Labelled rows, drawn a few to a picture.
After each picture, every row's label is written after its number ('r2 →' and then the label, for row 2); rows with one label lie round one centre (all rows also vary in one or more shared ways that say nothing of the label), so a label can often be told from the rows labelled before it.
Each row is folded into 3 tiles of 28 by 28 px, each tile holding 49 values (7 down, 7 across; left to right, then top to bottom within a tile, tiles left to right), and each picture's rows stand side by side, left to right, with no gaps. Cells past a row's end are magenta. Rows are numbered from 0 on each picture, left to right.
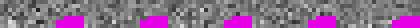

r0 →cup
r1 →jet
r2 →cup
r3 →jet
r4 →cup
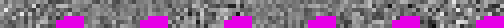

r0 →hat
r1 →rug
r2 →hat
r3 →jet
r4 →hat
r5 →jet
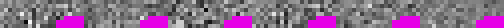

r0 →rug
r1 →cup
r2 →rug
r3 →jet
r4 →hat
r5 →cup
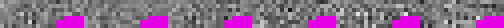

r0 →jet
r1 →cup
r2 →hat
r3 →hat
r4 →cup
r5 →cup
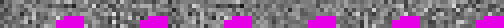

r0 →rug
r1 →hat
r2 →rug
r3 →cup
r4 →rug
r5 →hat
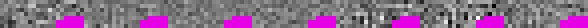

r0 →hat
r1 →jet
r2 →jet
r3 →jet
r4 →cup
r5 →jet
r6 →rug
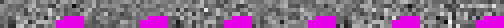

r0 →jet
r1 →hat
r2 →rug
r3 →hat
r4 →jet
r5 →cup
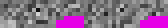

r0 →cup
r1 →hat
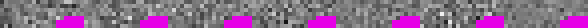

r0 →rug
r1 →rug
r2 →hat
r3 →jet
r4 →jet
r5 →rug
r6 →jet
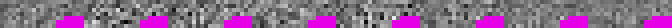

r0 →cup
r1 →jet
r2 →rug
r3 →hat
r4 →jet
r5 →jet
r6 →cup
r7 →rug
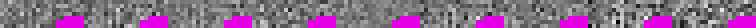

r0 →jet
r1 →hat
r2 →hat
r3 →hat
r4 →cup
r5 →jet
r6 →hat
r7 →cup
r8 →hat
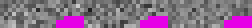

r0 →cup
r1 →rug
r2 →cup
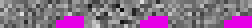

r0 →hat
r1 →cup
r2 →hat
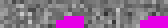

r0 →cup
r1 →hat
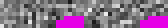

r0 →jet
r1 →hat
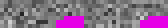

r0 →jet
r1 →cup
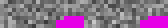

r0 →hat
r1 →hat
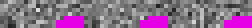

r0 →jet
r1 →jet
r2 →rug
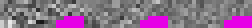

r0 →jet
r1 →hat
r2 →rug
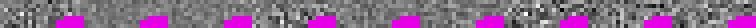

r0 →rug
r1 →hat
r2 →rug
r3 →cup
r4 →cup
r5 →hat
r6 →hat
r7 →rug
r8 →hat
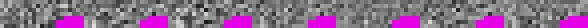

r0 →jet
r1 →jet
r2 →cup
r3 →hat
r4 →cup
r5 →jet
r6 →hat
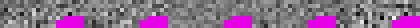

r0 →jet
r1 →rug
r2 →cup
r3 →jet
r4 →jet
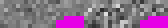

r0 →hat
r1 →hat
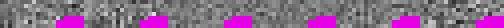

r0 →cup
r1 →rug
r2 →cup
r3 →hat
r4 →rug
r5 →rug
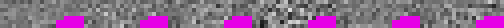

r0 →cup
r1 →cup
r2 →cup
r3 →cup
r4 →cup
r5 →rug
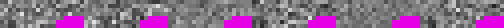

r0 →cup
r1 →jet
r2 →rug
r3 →cup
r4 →hat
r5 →jet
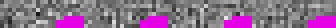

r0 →rug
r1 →cup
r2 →hat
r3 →jet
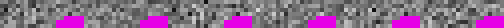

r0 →rug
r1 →cup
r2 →rug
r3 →hat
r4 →hat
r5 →jet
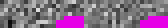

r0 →cup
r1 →hat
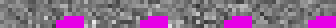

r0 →rug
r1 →jet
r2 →jet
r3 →cup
